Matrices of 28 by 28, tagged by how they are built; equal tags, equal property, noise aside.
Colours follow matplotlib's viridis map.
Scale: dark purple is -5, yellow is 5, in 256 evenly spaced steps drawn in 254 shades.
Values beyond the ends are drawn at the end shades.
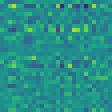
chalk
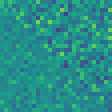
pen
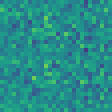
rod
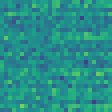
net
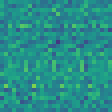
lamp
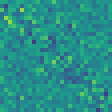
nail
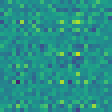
chalk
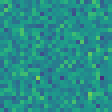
rod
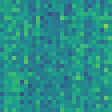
net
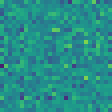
chalk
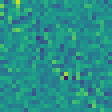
nail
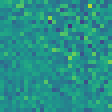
pen
